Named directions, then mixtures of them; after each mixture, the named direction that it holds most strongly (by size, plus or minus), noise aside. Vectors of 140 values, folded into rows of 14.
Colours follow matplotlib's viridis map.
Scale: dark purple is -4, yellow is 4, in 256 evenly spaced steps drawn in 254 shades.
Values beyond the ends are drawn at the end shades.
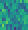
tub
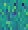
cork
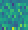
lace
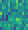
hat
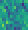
tub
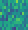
hat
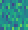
lace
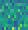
lace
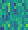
hat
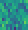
tub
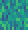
hat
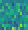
lace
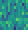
hat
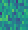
hat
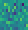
cork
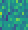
hat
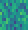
tub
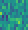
hat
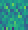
lace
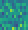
lace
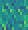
lace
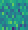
lace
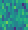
tub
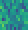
tub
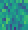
tub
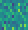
lace
